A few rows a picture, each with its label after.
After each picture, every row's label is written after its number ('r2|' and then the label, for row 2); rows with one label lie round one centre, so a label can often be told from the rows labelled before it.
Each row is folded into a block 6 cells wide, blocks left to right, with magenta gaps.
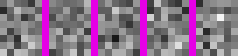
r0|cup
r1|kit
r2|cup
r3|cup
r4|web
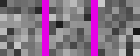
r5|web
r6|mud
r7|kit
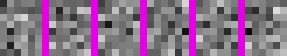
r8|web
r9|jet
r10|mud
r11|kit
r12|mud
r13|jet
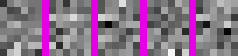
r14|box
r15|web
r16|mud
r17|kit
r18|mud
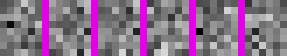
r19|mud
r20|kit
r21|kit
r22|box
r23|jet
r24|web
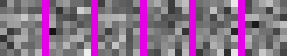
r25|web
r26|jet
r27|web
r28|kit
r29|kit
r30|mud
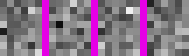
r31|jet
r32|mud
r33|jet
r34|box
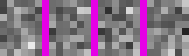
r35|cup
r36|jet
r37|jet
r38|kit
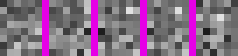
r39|box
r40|kit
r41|jet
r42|jet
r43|web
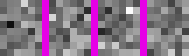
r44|mud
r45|cup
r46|jet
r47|kit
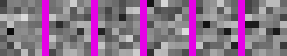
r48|web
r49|mud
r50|jet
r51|box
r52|mud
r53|mud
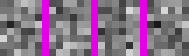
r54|mud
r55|box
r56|jet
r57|mud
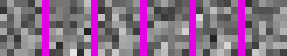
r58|cup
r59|kit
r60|cup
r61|box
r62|cup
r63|box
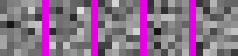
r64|mud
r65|jet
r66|box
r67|web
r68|box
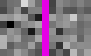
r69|mud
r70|web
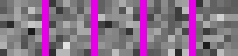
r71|mud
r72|box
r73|mud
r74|kit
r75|web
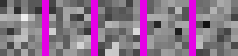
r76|web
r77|cup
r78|box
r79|mud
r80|mud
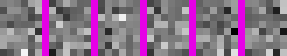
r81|kit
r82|box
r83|web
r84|box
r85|kit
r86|kit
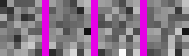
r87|cup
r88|kit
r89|kit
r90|kit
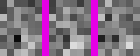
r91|cup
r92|cup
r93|cup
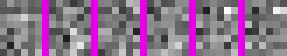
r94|web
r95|cup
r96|kit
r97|cup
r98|jet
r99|jet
